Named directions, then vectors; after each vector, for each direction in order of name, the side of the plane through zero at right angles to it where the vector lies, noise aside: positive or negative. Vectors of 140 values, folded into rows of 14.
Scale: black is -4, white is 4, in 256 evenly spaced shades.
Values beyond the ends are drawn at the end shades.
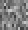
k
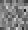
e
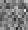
negative, positive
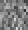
positive, negative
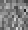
positive, negative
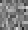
positive, positive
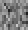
negative, negative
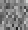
negative, positive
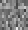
positive, negative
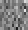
negative, positive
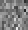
positive, negative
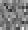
negative, negative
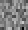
positive, positive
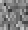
negative, negative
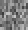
negative, negative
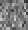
positive, negative
